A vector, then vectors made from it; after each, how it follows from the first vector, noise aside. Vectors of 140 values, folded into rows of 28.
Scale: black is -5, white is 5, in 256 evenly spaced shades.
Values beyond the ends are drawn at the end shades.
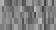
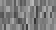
wrapped around.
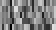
reversed, scaled up.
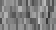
wrapped around.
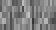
wrapped around.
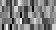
reversed, scaled up.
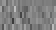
reversed, partly zeroed.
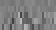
reversed, partly zeroed.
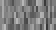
wrapped around.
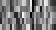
wrapped around, scaled up.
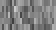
reversed.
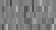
reversed, partly zeroed.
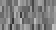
reversed.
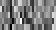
reversed, scaled up.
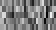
wrapped around, scaled up.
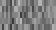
reversed.
